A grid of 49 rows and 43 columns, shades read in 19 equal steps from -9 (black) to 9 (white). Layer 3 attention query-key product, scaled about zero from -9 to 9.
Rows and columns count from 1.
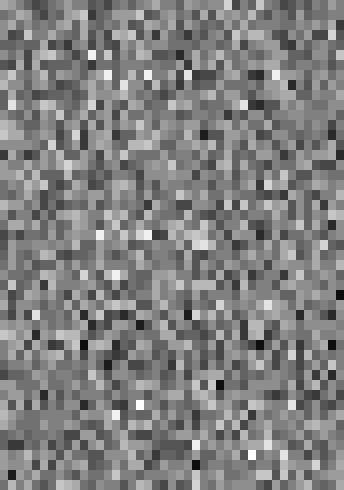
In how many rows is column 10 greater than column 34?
21
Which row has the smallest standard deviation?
27
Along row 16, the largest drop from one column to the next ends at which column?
43
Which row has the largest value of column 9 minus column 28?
39
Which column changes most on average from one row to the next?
18
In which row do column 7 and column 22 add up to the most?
11
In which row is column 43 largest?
6
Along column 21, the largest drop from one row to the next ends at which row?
32
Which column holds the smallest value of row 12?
29
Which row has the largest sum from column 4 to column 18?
24
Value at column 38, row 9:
0
